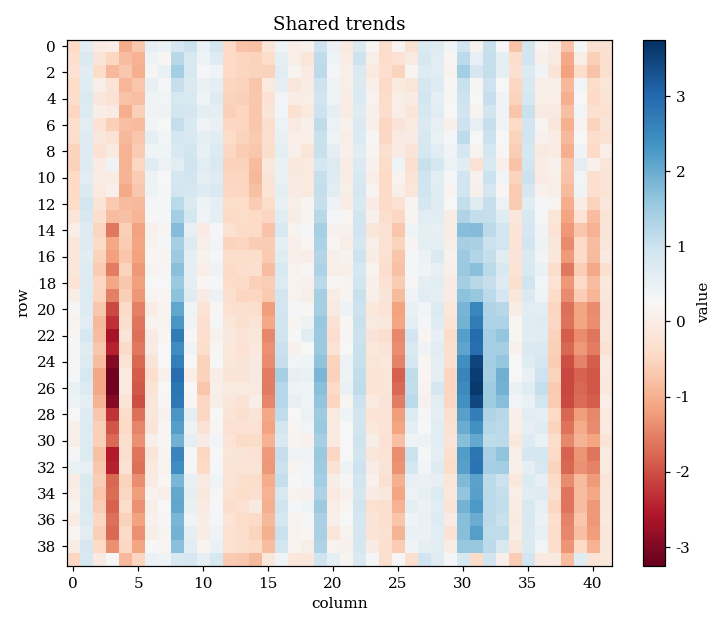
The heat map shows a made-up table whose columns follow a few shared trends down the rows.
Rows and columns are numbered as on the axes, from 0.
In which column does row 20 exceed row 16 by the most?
31
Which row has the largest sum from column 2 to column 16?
9
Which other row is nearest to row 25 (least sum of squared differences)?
26
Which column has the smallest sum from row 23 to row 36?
3
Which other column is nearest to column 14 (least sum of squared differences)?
13
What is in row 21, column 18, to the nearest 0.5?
0.5
